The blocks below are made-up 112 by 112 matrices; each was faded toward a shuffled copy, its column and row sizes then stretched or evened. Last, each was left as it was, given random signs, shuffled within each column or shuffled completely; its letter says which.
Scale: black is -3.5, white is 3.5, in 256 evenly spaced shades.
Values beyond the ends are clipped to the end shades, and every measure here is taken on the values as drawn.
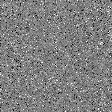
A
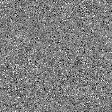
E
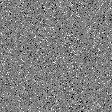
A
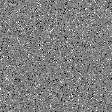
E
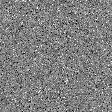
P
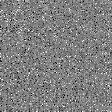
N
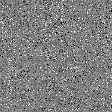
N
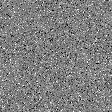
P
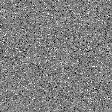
E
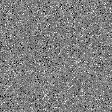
E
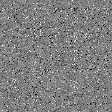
E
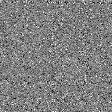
N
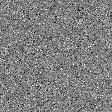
P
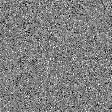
A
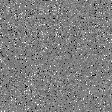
N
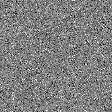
A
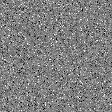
A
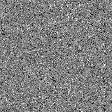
A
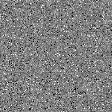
N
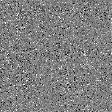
E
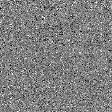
N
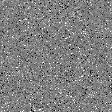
E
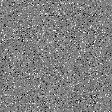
E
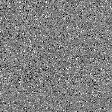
E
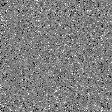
N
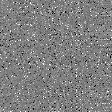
N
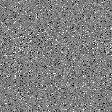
N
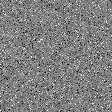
P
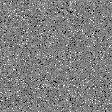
N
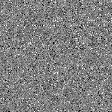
N
